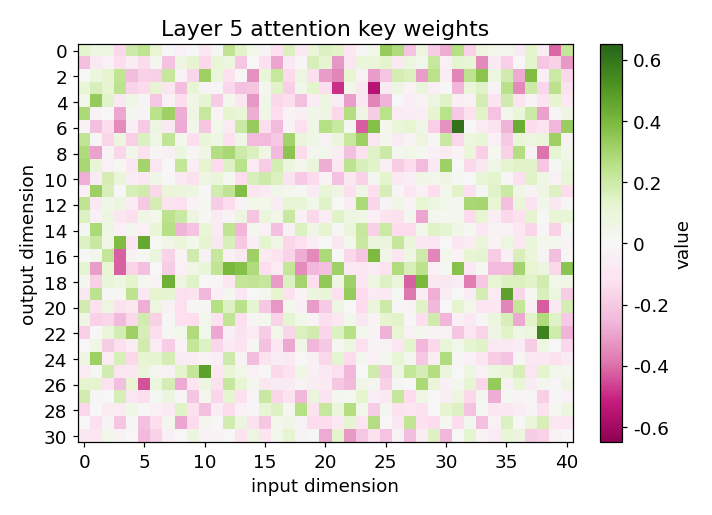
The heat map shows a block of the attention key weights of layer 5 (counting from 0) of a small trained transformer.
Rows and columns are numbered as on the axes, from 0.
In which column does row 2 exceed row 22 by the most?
33
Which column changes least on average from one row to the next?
2
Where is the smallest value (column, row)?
24, 3
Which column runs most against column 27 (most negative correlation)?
4
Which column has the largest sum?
12
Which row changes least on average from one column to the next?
10
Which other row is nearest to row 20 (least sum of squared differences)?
8
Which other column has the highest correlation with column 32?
27
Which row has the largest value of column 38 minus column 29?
22
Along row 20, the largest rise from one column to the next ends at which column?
36
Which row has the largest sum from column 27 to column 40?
25
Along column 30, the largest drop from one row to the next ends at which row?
6
